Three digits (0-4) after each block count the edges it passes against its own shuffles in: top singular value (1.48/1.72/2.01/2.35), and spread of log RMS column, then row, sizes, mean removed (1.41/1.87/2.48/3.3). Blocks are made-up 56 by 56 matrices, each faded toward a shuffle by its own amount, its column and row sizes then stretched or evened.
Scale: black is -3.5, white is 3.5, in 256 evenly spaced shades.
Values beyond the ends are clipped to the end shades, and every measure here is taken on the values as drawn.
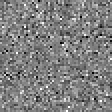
2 0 1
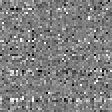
2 1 2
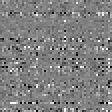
1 2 4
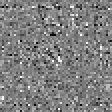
0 2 3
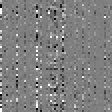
2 4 1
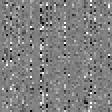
0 4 0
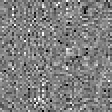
3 2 0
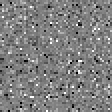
2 2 1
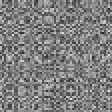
4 1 2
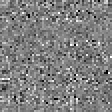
2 0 2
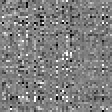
3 3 2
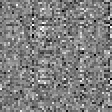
3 2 0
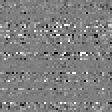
0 1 4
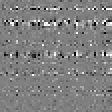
4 2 4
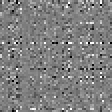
3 3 2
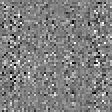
1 3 2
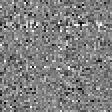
0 2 2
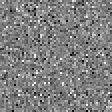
0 1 1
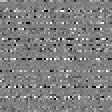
2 0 4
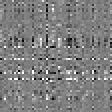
4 3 3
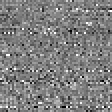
2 0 3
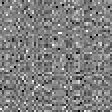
4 0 0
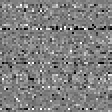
3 0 3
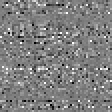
1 0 3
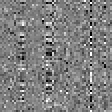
4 3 0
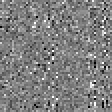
2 2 0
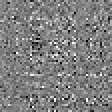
2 2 2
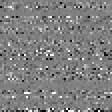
1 0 4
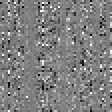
1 4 0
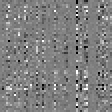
3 4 2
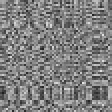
4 1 1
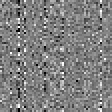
4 3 0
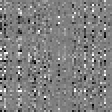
3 4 1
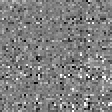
0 2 3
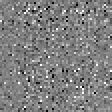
0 2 1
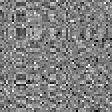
4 0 1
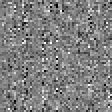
1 3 0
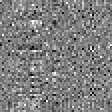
3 2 0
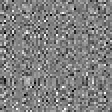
4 3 0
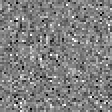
1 1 0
